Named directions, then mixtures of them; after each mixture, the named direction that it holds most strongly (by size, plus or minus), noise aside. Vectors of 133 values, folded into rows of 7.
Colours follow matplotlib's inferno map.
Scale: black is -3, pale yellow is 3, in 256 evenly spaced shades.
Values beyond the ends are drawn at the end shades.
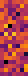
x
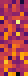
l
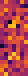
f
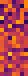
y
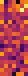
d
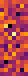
x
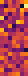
y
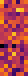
d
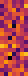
f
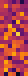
l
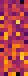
l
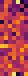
d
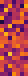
y
